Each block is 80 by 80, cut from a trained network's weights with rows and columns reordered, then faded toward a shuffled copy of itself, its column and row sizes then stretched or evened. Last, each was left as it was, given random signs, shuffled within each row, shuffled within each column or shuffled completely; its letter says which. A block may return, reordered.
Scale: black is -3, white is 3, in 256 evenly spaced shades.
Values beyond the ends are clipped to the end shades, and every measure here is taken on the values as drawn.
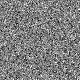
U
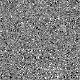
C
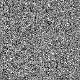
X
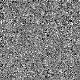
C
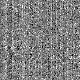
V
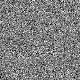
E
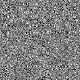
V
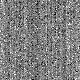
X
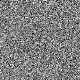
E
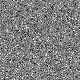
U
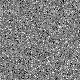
U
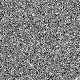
U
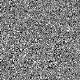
C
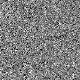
C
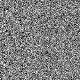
X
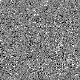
C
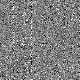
C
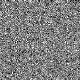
V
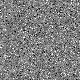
U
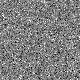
U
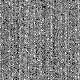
X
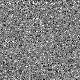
E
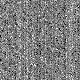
X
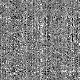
V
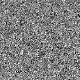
C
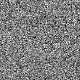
C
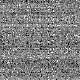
V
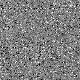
E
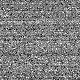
E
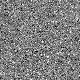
U
